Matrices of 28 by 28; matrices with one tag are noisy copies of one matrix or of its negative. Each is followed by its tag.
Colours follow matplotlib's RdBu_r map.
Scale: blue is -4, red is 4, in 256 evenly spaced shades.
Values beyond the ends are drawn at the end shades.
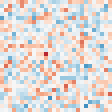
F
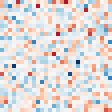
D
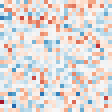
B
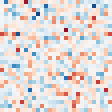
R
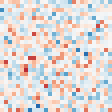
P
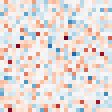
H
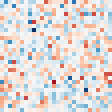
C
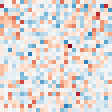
B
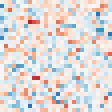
B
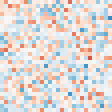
F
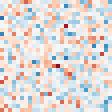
H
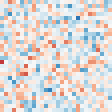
P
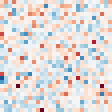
H
